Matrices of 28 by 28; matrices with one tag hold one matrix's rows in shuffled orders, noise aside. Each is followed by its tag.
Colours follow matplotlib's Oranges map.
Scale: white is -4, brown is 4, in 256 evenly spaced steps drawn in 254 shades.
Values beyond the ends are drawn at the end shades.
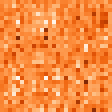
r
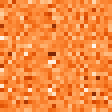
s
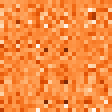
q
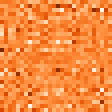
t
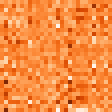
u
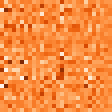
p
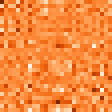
t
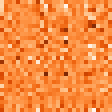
q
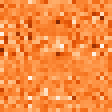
t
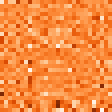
t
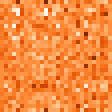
r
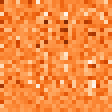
q
